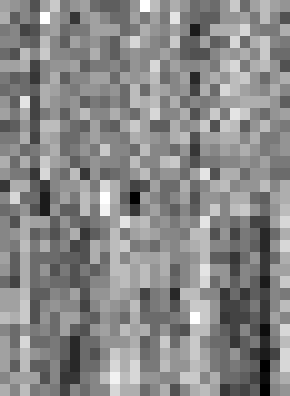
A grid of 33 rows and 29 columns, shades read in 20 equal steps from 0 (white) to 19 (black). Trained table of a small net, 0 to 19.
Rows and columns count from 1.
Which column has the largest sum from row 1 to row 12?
4
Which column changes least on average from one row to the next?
6
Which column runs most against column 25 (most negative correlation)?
20
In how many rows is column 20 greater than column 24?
18
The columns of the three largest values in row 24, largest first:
27, 2, 8
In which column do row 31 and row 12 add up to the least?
14
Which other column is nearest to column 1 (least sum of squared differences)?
17
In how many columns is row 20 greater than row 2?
15
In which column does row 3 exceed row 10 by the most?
3
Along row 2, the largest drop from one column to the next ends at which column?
5
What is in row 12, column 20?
13
